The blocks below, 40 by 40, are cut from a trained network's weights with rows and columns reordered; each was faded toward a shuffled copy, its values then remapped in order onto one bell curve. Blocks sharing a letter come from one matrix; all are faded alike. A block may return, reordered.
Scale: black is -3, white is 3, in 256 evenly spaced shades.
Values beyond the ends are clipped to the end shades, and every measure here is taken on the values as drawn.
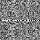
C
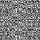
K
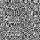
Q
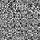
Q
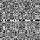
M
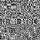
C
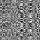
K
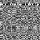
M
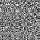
Q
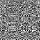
C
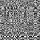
M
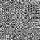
Q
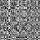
K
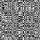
K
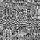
Q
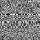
M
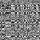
M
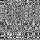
M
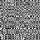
M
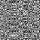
Q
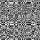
M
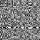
C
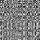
K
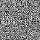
C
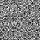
Q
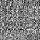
C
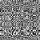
K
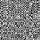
Q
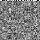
C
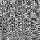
Q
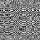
M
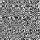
C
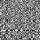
C
